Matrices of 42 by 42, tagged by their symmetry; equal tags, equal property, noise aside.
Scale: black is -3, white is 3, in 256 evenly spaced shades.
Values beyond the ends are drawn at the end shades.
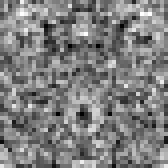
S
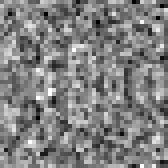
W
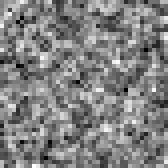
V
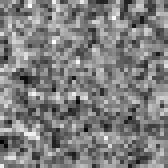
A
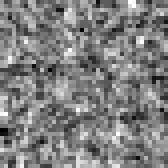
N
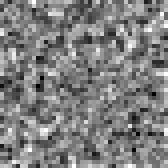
V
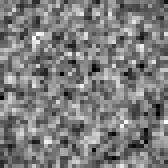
V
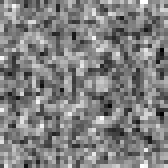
W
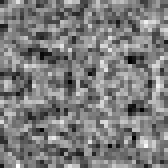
W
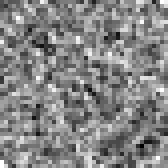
V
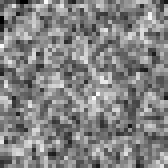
V
